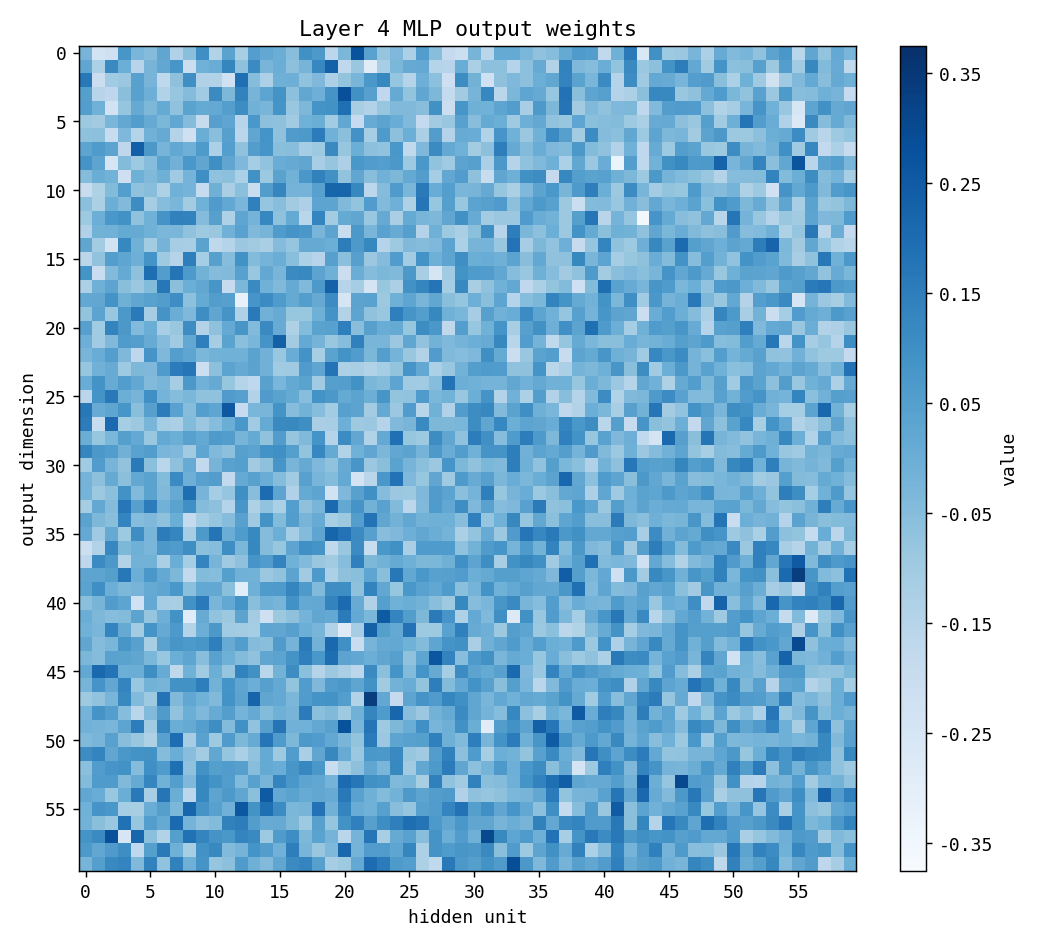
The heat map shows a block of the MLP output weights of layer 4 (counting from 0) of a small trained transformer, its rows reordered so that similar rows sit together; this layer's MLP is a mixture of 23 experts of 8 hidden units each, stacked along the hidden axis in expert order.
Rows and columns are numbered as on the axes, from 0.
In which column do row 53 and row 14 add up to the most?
46
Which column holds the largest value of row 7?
4
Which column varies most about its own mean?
20
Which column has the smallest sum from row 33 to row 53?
8
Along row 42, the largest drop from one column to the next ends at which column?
26
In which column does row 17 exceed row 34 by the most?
19
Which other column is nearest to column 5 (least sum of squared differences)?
16
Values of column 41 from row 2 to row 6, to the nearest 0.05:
-0.15 -0.15 -0.05 -0.05 -0.05
